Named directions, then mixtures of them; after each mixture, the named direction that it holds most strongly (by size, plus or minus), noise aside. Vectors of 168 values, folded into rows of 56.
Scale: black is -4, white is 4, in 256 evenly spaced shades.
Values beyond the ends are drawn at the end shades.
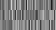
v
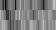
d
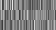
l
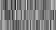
v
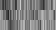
d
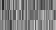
v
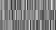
v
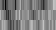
d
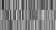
v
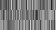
v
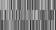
v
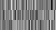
v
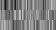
v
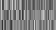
l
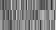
v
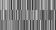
v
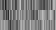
d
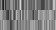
d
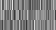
l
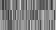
v
